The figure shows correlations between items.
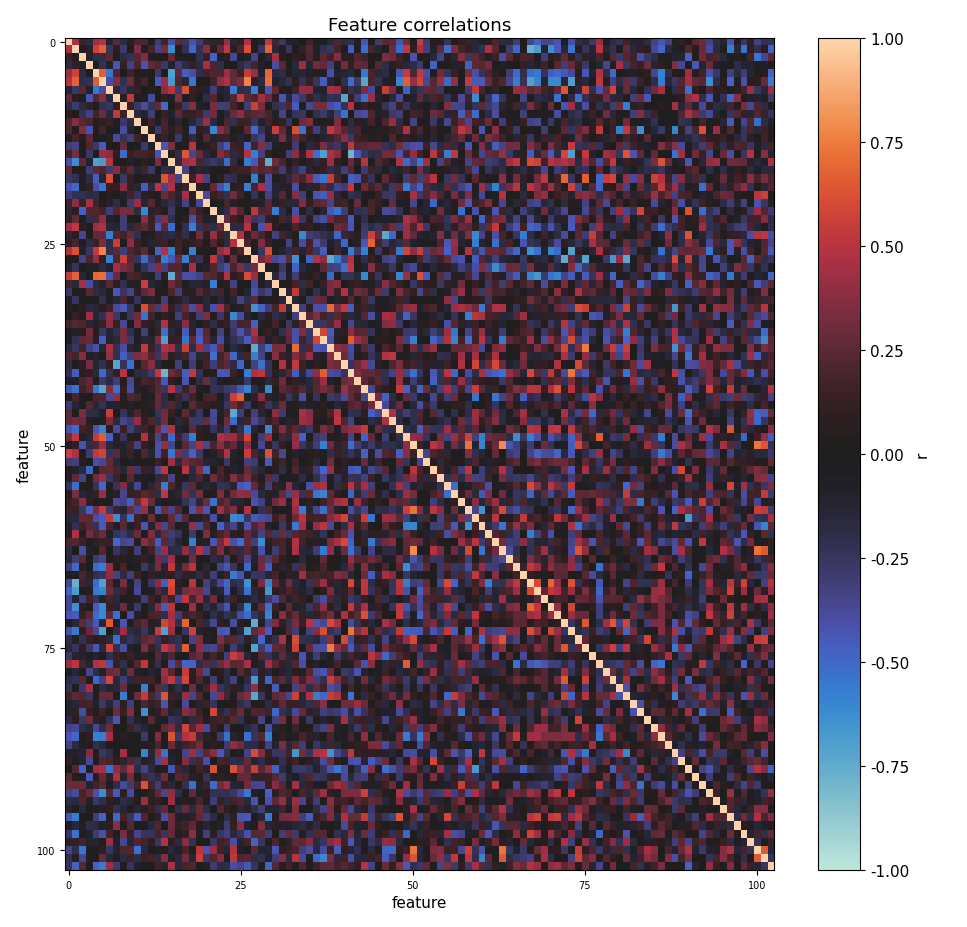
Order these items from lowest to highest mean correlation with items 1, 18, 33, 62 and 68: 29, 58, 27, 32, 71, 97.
27, 29, 97, 32, 58, 71
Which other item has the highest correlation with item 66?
59
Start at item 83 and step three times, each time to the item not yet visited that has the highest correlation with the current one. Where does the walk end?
24
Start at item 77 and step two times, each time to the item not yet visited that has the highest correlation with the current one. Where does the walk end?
5
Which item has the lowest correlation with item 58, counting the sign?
60
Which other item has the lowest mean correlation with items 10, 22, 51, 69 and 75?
41
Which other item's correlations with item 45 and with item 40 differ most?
62
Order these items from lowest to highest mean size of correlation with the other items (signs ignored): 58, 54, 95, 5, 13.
95, 54, 13, 58, 5
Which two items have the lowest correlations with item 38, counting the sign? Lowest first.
27, 88
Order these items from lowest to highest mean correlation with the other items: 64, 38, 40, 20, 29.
29, 20, 64, 40, 38
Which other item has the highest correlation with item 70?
67
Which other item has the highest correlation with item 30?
11
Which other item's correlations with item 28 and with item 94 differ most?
33
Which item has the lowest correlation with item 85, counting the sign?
77
